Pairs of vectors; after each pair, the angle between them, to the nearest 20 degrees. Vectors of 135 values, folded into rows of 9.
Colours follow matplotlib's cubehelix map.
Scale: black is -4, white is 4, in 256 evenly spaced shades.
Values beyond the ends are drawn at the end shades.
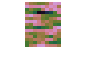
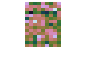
60 degrees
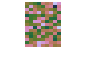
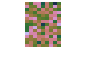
120 degrees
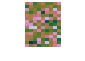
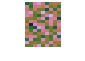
120 degrees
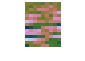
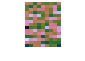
40 degrees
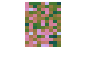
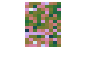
40 degrees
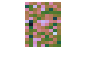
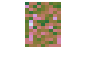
140 degrees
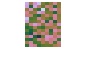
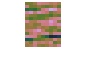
80 degrees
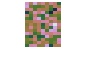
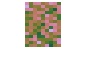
40 degrees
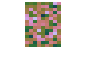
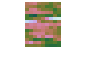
80 degrees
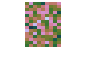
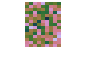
160 degrees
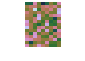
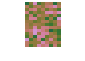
80 degrees
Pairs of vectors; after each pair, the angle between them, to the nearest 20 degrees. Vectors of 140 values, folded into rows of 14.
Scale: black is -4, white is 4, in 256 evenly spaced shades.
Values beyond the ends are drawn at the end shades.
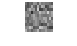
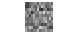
20 degrees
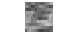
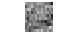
140 degrees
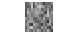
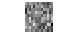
60 degrees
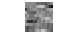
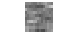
160 degrees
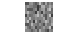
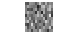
20 degrees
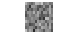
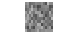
80 degrees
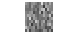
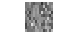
140 degrees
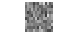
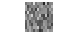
140 degrees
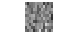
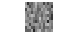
40 degrees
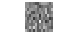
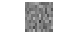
160 degrees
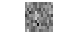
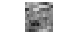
80 degrees
